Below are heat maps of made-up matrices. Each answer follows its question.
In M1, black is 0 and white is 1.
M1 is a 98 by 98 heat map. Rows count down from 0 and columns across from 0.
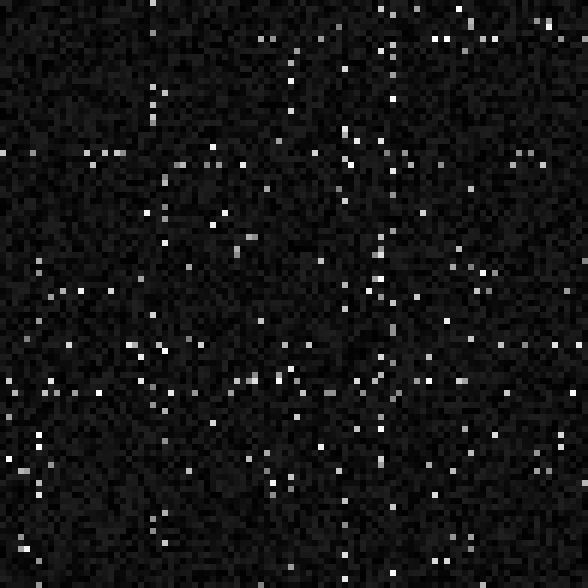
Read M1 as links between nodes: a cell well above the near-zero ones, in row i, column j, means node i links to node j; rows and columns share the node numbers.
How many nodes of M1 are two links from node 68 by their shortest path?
10
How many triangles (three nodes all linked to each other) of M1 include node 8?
2
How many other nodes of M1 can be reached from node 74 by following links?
9
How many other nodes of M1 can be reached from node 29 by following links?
11
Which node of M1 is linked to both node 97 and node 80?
node 6
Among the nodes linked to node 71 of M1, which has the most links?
node 63
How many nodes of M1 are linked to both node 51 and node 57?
0
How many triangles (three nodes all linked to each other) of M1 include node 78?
8
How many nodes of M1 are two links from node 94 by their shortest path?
6
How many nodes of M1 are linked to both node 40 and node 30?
1
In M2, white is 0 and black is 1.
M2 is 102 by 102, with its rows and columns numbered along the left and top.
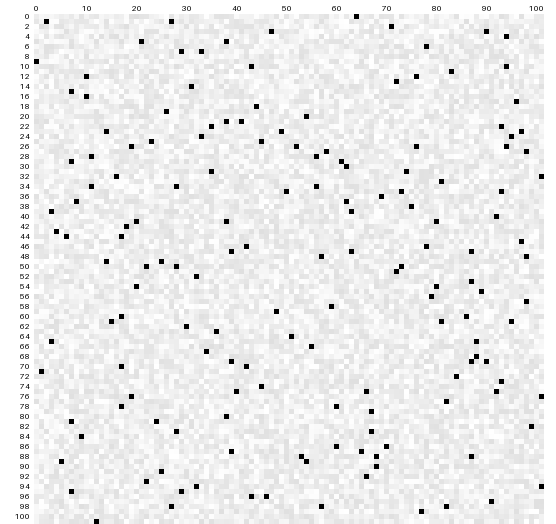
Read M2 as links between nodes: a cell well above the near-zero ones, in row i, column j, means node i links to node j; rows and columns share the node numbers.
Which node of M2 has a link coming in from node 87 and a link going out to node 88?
node 65
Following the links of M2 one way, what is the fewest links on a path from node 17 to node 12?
6
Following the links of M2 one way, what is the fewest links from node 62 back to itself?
2
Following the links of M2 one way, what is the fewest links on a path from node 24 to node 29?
2
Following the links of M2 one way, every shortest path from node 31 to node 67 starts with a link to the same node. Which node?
node 35
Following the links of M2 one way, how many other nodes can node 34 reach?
6
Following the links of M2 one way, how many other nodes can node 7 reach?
7
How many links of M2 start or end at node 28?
5
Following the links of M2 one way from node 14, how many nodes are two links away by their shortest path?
2
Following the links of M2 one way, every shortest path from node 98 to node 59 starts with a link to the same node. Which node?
node 27
